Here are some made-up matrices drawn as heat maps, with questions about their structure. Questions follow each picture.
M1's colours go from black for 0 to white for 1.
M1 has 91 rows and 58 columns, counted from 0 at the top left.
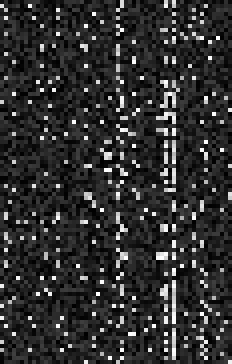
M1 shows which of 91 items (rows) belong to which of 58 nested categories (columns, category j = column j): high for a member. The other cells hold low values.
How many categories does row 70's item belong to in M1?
3
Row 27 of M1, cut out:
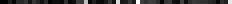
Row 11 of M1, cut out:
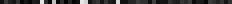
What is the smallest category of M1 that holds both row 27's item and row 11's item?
21
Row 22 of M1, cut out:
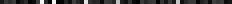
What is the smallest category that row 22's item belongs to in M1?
44
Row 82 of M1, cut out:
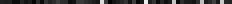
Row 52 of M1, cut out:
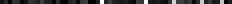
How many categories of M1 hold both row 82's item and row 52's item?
5
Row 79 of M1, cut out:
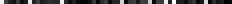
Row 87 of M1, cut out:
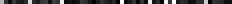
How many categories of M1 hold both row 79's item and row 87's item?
8
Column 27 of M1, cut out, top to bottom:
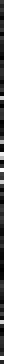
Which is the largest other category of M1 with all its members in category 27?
26
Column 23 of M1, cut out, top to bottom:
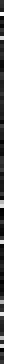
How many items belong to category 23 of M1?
9
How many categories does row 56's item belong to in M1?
5
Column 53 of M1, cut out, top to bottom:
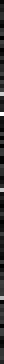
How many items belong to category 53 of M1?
4
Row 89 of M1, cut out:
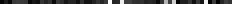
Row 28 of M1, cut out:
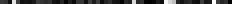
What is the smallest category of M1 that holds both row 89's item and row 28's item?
41
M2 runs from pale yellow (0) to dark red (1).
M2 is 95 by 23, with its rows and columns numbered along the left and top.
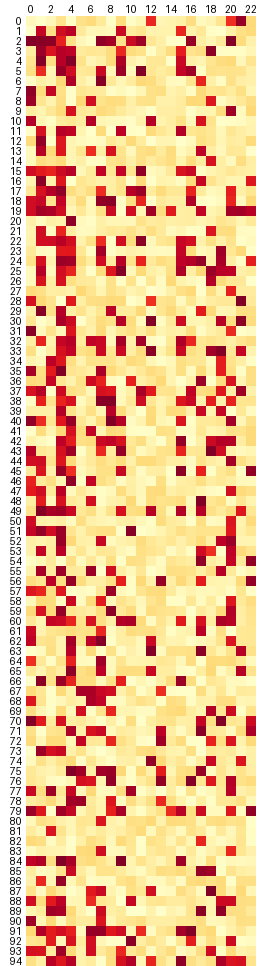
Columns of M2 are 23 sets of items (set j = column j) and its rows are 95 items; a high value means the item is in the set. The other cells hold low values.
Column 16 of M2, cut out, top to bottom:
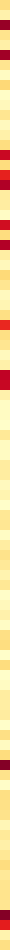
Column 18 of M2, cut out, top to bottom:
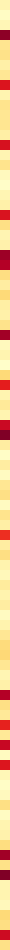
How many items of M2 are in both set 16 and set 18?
2
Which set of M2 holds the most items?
3
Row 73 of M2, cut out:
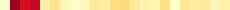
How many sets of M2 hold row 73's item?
3
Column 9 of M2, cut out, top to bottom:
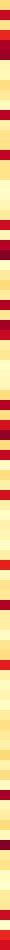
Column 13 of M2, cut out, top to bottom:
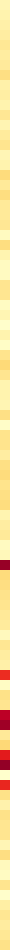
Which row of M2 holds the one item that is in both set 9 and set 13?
56
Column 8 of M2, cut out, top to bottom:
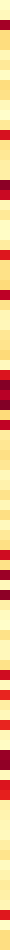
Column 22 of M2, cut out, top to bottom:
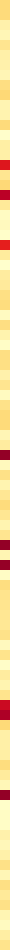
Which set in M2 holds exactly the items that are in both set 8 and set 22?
14
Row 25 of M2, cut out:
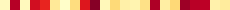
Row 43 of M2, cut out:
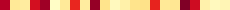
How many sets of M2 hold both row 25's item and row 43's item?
6
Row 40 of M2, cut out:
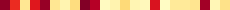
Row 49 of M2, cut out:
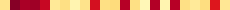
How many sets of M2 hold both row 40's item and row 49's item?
5
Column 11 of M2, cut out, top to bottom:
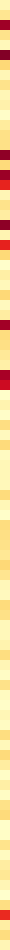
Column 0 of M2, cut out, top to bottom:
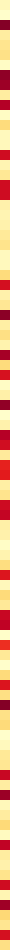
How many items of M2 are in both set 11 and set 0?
4
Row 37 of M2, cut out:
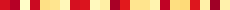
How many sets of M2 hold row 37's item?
10
